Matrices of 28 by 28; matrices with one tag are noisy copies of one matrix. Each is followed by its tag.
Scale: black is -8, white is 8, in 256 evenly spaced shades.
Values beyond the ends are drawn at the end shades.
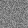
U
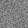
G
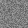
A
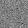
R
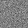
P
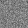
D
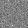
R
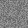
D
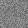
A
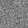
G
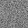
P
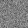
G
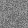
P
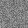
U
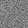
P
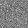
A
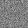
R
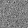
P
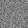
R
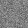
G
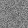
P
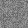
D
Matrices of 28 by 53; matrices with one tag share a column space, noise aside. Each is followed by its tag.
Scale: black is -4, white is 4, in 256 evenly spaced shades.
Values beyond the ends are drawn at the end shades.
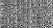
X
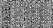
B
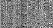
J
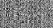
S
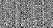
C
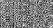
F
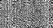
B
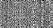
B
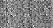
S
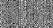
J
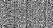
B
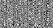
C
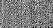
J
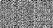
B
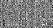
C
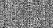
C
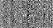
S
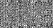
F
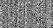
X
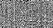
B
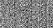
X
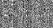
S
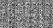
X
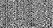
C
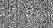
S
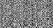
C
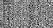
C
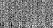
F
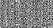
C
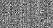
X
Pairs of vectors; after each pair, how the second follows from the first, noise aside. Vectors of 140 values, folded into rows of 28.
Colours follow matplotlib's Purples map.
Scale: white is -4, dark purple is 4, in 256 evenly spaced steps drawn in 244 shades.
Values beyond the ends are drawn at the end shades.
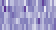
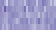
shrunk.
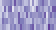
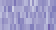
shrunk.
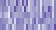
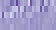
reversed, negated, partly zeroed.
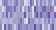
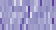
reversed, negated, partly zeroed.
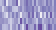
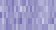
wrapped around, shrunk.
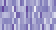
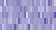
negated, partly zeroed.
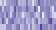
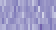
shrunk.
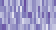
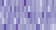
partly zeroed.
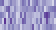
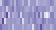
negated, partly zeroed.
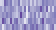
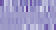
negated, partly zeroed.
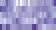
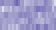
wrapped around, shrunk.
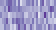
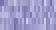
wrapped around, shrunk.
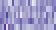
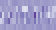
reversed, negated, partly zeroed.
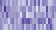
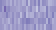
shrunk.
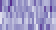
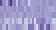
partly zeroed.
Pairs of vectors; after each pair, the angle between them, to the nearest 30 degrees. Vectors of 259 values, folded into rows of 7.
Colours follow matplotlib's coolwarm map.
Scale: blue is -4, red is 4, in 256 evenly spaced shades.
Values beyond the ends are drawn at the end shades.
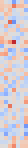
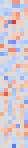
150 degrees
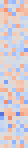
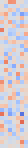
90 degrees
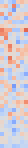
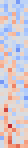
120 degrees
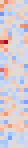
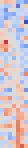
60 degrees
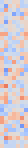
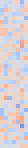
60 degrees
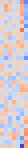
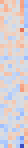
30 degrees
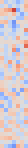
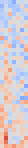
90 degrees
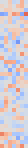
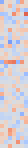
60 degrees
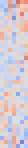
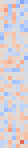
150 degrees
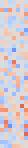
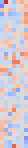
60 degrees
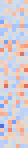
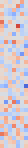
120 degrees
